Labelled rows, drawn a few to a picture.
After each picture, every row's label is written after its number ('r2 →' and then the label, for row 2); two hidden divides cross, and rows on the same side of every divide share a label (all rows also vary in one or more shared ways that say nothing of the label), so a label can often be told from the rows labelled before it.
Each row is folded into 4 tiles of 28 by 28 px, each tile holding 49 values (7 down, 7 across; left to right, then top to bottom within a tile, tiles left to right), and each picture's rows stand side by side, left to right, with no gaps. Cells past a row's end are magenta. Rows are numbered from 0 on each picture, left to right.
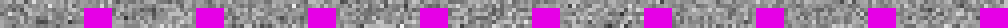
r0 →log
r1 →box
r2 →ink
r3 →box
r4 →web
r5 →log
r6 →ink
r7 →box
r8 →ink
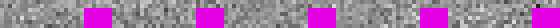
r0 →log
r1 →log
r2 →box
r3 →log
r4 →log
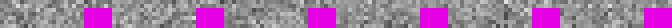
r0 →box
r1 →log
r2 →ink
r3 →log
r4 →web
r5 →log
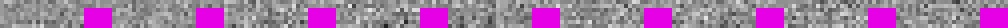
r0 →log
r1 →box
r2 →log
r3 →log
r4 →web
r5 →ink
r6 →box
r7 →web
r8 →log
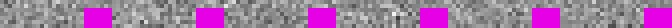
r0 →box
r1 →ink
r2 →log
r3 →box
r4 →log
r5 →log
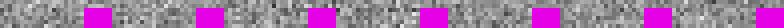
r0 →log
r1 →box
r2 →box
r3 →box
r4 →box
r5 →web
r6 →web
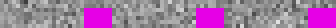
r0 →log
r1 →web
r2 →web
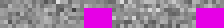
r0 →ink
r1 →log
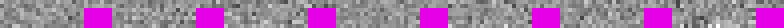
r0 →ink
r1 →log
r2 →box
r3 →web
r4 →box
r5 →box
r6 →web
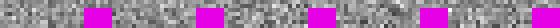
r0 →log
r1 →log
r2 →ink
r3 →log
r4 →ink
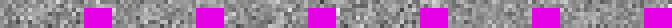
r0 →web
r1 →web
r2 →log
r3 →web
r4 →log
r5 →ink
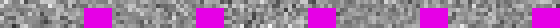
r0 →log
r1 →web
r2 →web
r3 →ink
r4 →box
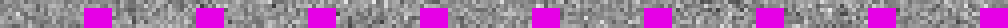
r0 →log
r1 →web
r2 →log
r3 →log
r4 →ink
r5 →box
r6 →ink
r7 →box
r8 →box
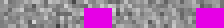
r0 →ink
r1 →web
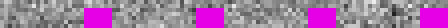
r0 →box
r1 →ink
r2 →web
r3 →box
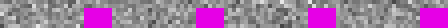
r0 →web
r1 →web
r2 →box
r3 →web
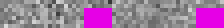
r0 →ink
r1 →log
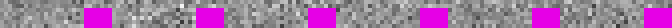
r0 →ink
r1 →log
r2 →ink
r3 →box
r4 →log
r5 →box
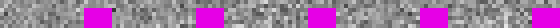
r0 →web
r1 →log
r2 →box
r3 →log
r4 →box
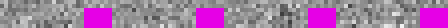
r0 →box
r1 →log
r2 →box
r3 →ink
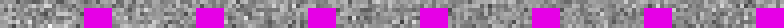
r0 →web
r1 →log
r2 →log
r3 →box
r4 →box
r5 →log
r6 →web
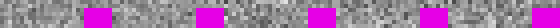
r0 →ink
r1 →ink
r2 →log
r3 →web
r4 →log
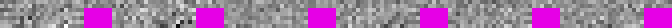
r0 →ink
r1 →log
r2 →web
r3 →log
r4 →ink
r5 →web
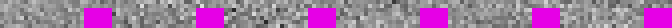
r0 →log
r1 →box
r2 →web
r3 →ink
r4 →log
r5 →web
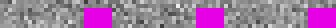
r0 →box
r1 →log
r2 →log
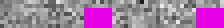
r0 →web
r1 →log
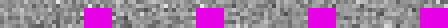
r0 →ink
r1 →box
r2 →box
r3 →ink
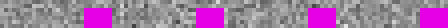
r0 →web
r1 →box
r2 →web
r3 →log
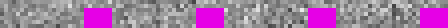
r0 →box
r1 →ink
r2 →web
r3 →box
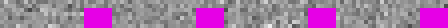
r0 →ink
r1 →log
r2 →log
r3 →log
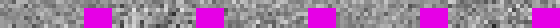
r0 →web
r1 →box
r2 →log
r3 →ink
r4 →box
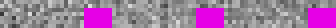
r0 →ink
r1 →web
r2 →web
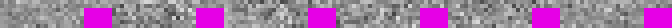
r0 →ink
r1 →log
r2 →log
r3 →ink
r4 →ink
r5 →box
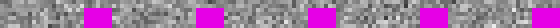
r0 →web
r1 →log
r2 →web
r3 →ink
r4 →log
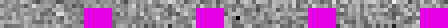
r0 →web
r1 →ink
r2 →box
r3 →ink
